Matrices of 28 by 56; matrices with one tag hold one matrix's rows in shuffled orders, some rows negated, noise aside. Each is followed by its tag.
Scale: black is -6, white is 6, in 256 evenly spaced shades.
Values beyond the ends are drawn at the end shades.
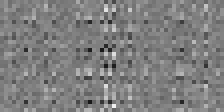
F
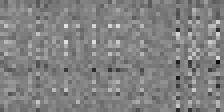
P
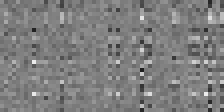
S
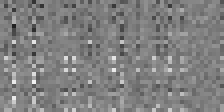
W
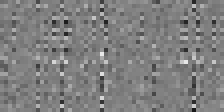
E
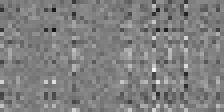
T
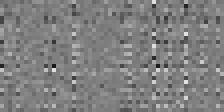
T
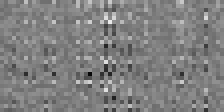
F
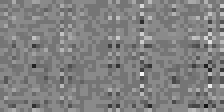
S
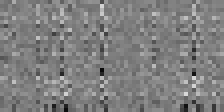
E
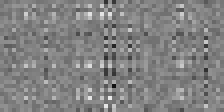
F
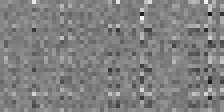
S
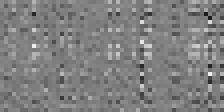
S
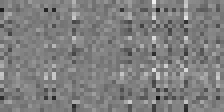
T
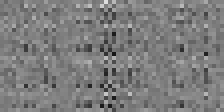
F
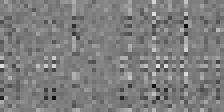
T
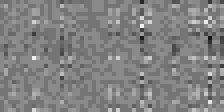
S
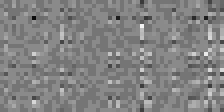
S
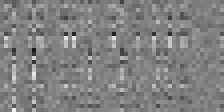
W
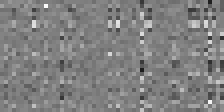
S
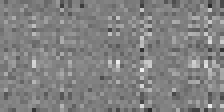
S
